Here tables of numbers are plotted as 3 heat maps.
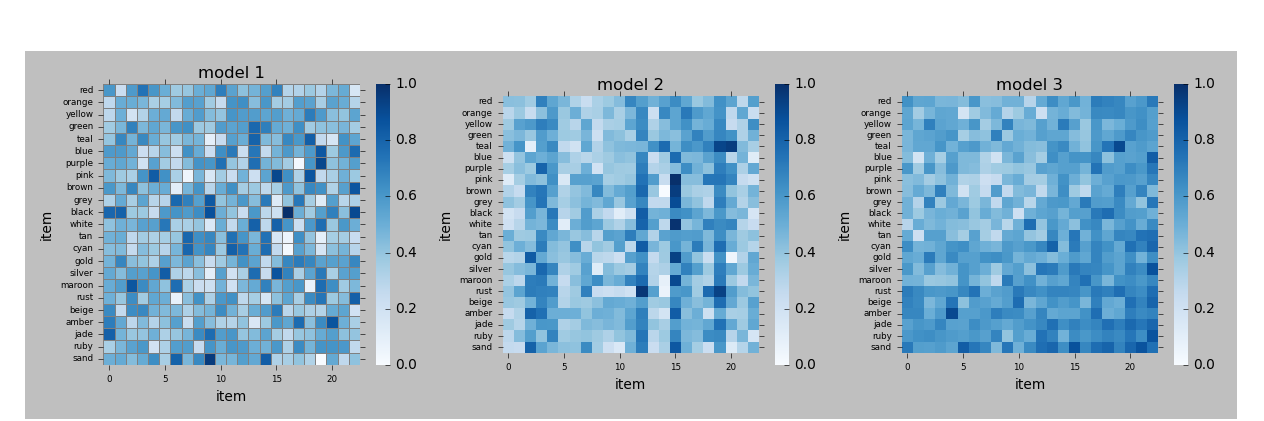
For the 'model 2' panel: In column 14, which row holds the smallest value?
brown
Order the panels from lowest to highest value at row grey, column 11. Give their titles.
model 3, model 1, model 2
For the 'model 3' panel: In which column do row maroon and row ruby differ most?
8
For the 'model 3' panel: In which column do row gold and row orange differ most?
5
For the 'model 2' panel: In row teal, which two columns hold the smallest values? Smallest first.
2, 6
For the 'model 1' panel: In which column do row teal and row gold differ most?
20
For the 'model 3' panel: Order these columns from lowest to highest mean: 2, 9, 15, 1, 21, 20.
1, 9, 2, 15, 21, 20
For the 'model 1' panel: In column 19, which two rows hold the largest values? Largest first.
purple, blue
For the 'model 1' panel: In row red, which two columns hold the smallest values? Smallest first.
22, 1
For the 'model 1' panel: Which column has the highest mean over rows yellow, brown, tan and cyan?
11
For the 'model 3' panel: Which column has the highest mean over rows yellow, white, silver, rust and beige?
22
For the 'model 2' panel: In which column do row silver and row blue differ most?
22
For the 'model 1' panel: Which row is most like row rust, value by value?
brown
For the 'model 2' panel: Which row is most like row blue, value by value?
ruby
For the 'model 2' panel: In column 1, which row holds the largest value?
teal
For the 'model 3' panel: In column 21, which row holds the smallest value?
grey
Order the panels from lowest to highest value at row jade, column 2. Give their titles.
model 1, model 2, model 3
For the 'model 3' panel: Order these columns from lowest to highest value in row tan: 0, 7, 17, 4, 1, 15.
1, 7, 4, 0, 17, 15
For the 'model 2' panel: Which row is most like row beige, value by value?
jade
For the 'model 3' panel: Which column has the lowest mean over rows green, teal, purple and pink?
7
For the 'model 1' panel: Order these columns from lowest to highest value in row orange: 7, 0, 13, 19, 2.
0, 19, 13, 2, 7
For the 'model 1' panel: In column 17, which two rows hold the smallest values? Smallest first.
purple, white
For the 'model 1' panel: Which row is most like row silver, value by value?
white
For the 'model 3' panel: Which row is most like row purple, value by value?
red
